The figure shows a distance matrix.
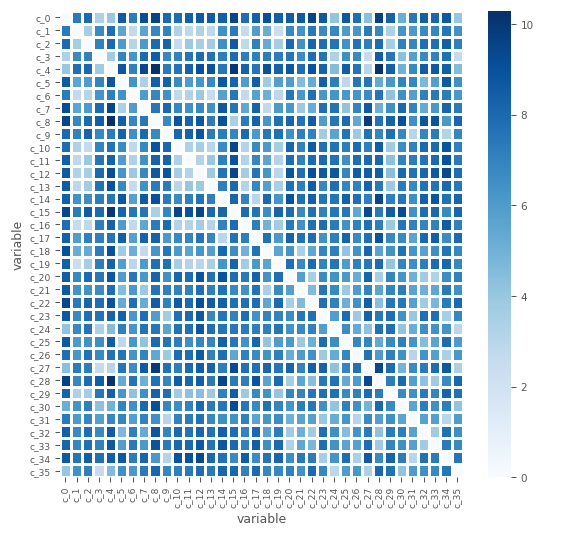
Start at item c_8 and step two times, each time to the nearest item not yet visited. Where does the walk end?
c_26
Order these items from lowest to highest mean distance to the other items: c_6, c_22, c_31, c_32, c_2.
c_6, c_31, c_2, c_32, c_22
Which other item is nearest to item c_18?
c_7
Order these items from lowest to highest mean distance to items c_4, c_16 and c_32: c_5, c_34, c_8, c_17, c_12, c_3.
c_3, c_5, c_12, c_17, c_34, c_8
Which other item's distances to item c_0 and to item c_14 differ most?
c_17
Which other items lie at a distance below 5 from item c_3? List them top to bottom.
c_0, c_4, c_24, c_27, c_30, c_35
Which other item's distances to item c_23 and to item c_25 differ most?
c_5
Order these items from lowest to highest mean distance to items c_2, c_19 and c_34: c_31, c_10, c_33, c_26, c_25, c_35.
c_10, c_31, c_26, c_25, c_35, c_33
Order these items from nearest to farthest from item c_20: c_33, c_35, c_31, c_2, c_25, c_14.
c_33, c_31, c_25, c_35, c_2, c_14
